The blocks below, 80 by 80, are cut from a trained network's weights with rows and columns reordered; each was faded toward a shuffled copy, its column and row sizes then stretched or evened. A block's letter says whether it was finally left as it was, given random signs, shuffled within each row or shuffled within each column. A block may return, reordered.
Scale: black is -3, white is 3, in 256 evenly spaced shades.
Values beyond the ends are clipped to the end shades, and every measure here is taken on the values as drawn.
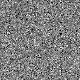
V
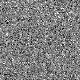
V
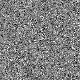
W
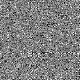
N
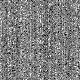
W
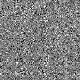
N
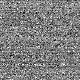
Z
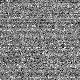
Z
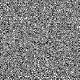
N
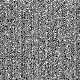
W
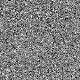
N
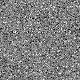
Z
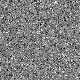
Z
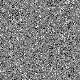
W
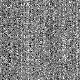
N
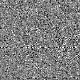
V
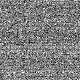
Z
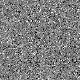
V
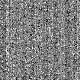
W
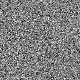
Z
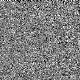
V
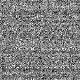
N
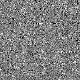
V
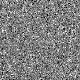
W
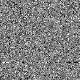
V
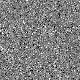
Z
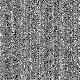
W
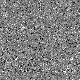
Z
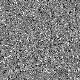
Z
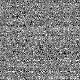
N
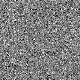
V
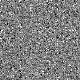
V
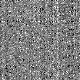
N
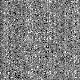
N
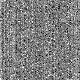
W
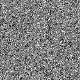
W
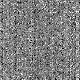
N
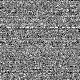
Z
